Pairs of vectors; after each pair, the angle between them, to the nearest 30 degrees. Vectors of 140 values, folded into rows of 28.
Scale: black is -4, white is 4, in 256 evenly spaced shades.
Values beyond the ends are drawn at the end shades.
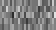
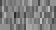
120 degrees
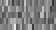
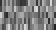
90 degrees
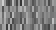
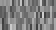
120 degrees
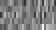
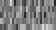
30 degrees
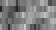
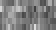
150 degrees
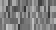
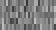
60 degrees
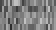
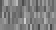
60 degrees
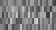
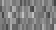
60 degrees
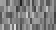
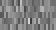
90 degrees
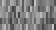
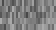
150 degrees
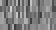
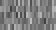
150 degrees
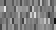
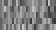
60 degrees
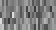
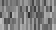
30 degrees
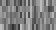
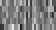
150 degrees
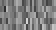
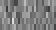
120 degrees
